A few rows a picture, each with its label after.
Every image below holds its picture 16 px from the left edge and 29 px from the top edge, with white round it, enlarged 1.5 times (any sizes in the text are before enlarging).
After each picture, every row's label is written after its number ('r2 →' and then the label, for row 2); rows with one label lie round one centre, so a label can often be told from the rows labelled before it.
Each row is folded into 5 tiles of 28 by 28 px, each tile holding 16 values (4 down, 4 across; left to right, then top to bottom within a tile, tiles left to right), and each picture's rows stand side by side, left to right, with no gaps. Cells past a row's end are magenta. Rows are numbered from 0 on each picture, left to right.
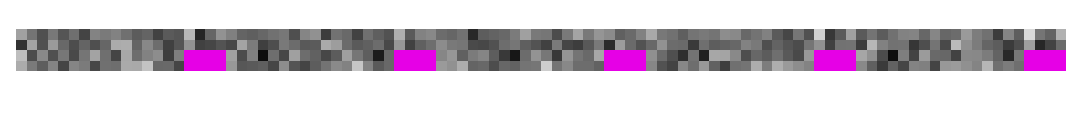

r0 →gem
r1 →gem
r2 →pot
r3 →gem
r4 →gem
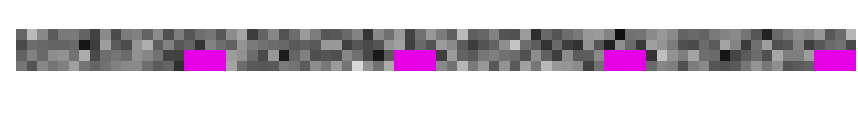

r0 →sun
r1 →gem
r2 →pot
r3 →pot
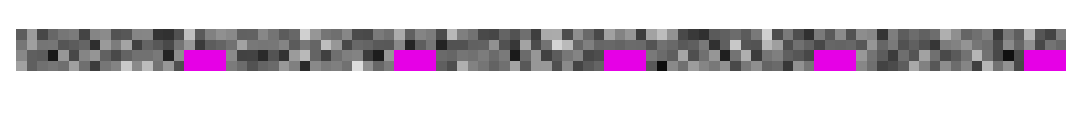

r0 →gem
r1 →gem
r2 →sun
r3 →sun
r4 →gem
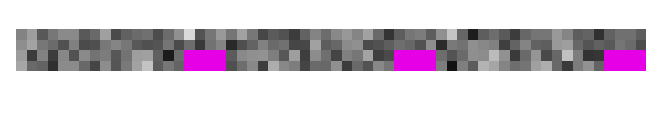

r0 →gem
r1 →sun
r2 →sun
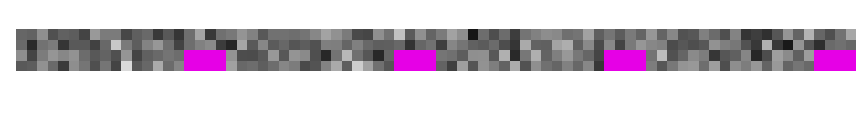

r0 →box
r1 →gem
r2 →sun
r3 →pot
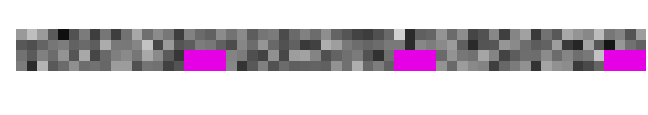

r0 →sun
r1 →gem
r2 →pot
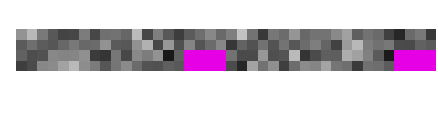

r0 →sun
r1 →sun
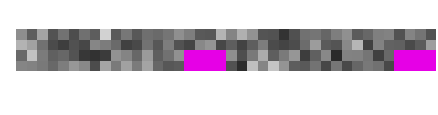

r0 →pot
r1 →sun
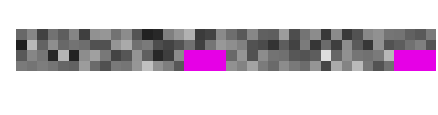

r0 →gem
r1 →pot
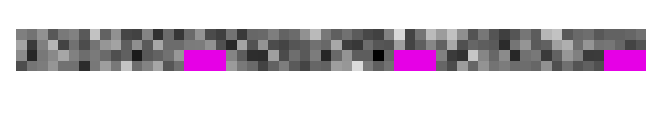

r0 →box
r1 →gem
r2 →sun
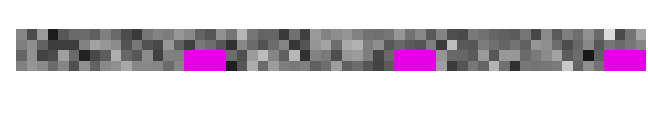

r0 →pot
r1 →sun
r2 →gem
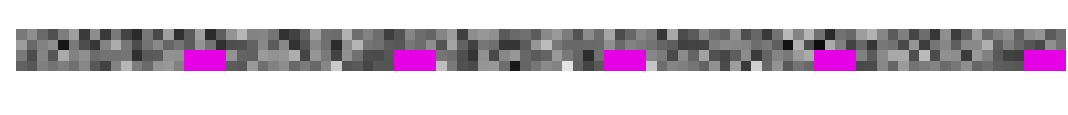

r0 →box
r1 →sun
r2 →gem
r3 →pot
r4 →sun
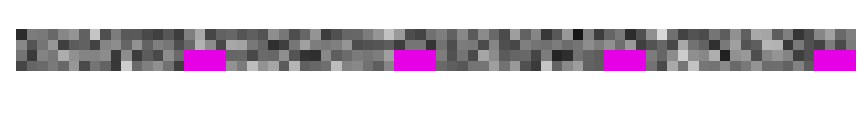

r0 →box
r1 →pot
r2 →box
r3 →sun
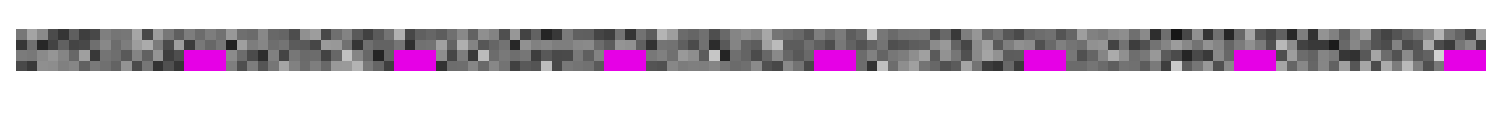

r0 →sun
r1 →gem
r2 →box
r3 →sun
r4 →sun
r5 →box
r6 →pot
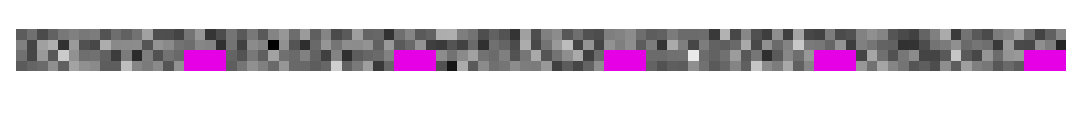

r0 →box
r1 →box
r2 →sun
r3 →box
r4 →pot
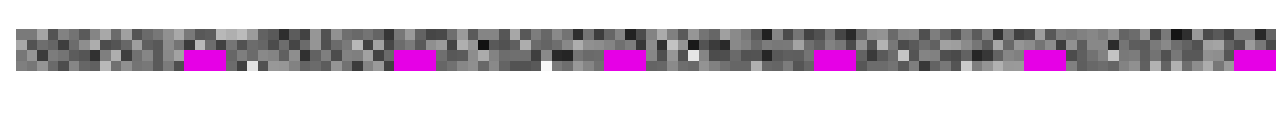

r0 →pot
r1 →sun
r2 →box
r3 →box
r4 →box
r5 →box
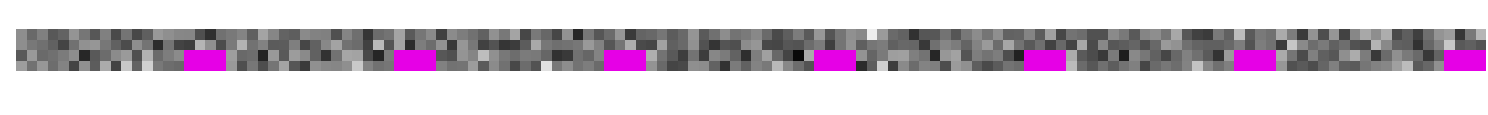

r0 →pot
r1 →gem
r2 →box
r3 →gem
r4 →sun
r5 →gem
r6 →gem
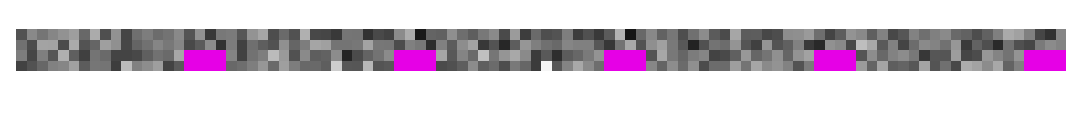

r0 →box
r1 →box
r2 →box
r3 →pot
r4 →pot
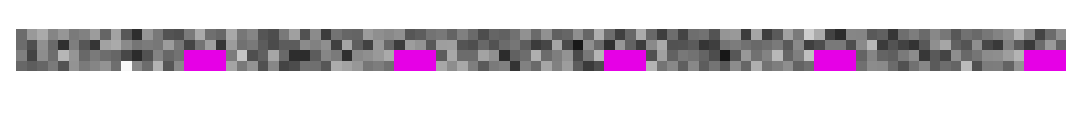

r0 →box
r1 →pot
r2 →pot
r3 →pot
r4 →pot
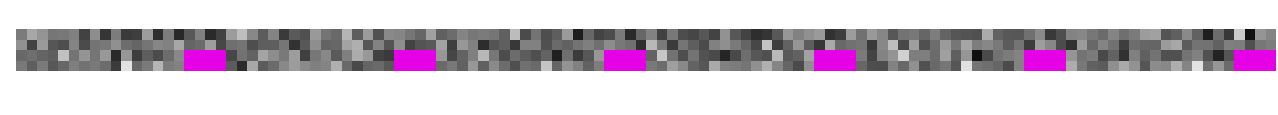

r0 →box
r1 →sun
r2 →box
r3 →pot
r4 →box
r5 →gem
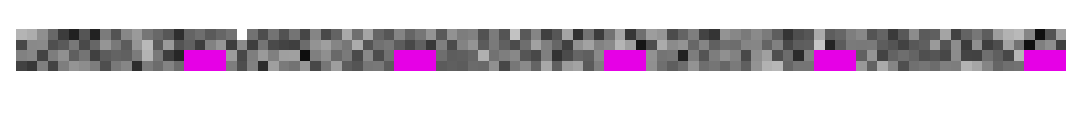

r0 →sun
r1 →sun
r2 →box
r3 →gem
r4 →pot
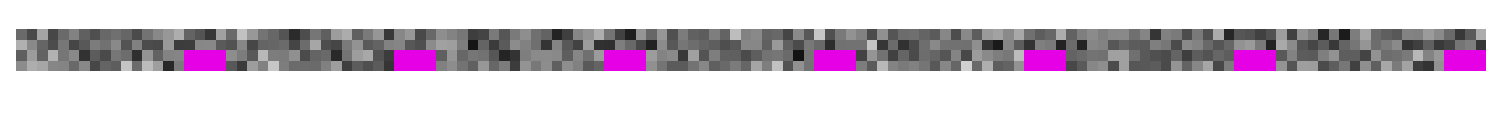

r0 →pot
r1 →sun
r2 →pot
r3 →gem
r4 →pot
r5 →box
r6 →pot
